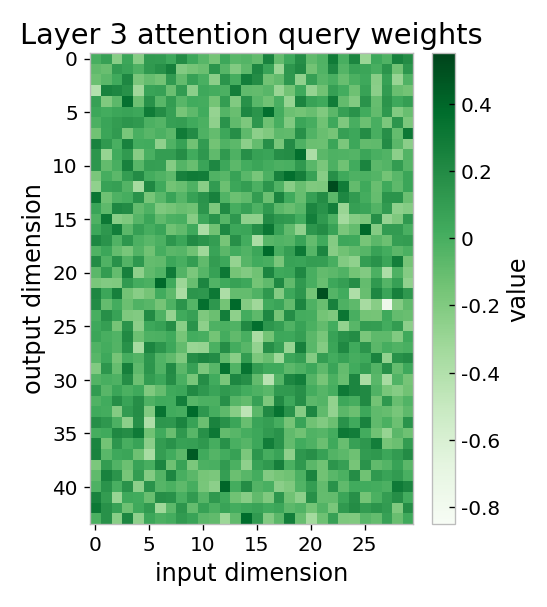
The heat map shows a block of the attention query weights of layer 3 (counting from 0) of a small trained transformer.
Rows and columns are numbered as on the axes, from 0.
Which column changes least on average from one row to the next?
21
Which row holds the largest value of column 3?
4
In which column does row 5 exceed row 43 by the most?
16
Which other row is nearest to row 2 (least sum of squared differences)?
29
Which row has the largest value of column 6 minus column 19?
33
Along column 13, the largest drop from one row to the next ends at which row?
24
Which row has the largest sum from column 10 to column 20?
11
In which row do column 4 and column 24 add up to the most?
35
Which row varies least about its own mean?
10
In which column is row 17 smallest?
15
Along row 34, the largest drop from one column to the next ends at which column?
5
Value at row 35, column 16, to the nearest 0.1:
0.1
